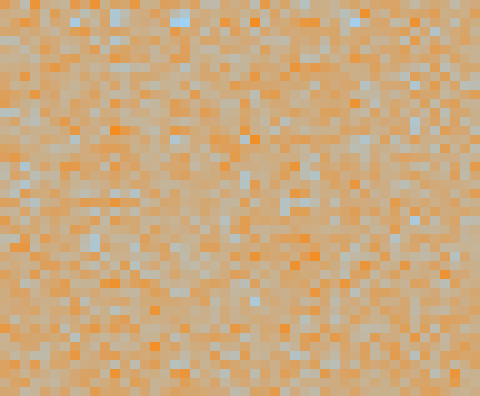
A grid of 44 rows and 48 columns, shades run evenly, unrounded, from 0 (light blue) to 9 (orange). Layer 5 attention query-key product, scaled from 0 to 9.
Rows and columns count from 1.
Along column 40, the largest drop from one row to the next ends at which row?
27
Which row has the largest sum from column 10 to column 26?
15
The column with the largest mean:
30
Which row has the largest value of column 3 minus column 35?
3
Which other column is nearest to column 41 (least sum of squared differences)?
13
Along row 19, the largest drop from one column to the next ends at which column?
31
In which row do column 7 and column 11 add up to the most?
32
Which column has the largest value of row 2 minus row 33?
37
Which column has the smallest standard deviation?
17
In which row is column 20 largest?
11
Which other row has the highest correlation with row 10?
25
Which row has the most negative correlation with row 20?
29
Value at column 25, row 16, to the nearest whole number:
2
